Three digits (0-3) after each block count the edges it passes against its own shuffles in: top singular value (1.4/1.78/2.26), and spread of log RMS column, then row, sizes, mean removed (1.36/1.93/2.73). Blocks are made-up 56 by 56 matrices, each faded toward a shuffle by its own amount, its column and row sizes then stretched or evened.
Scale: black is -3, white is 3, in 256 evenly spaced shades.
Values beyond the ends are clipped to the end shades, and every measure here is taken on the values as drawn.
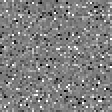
0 0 1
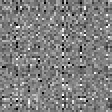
2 2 1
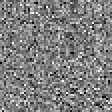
2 0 0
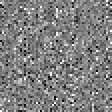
1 2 0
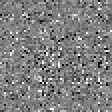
1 2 2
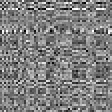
3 0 3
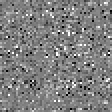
0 1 2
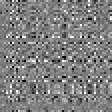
3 2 3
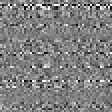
3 1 3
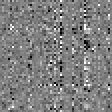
2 3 1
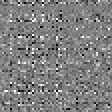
2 2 3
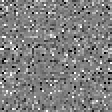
2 1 1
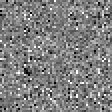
1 2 0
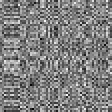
3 2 1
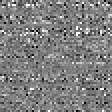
1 1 3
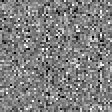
1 1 0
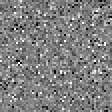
0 1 1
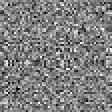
2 1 1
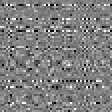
3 1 3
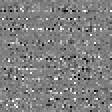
1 1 3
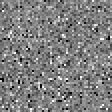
0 1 1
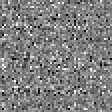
1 1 2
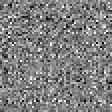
2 0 2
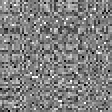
3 0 0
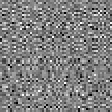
3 0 2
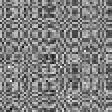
3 1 0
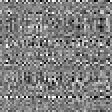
3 2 3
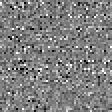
0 0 2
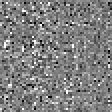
0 2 2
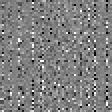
2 3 1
